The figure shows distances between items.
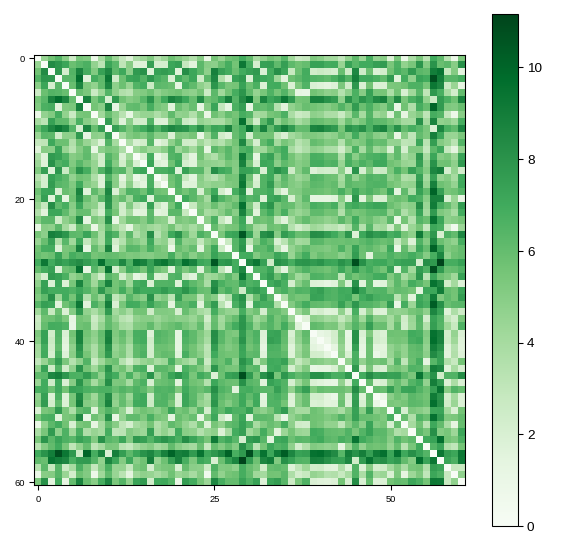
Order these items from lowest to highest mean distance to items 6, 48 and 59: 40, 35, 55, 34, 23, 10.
55, 40, 10, 23, 34, 35
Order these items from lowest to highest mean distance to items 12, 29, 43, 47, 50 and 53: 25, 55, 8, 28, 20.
8, 55, 28, 20, 25
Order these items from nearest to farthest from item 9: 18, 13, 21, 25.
18, 21, 25, 13
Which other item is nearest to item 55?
43
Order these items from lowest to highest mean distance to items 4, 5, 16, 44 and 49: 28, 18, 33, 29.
28, 18, 33, 29
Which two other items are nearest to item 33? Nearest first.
54, 29
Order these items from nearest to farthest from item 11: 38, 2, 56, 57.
38, 2, 57, 56
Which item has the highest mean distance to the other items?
56
